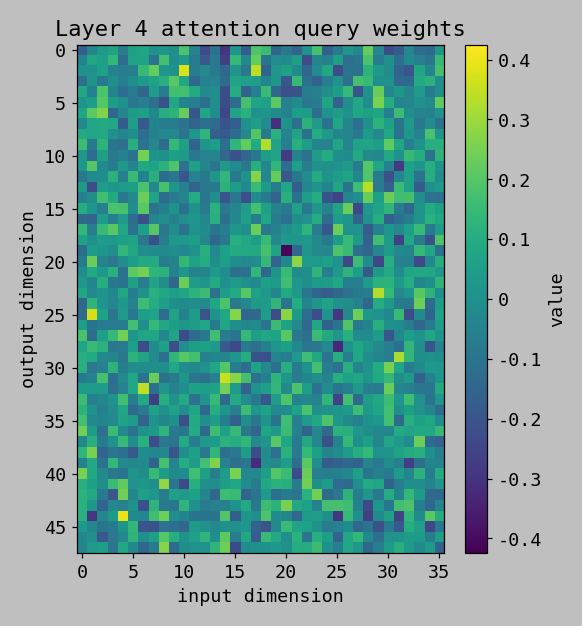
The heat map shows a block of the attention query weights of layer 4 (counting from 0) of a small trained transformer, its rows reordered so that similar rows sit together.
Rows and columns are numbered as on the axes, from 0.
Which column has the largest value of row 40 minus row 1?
22
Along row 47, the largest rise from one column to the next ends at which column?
8
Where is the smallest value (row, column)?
19, 20
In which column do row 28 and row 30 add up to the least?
25
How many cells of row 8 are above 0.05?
10
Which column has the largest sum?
0
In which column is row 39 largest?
13
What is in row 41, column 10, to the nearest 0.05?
-0.25
